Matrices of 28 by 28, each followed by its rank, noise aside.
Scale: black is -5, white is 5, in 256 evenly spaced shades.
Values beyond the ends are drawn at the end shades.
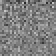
eight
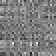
four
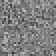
eight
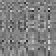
three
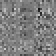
four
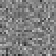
six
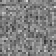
eight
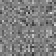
four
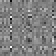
three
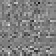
four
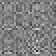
four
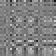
two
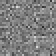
eight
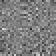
six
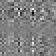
three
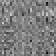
four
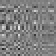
two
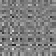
three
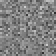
eight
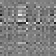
two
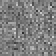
eight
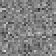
six
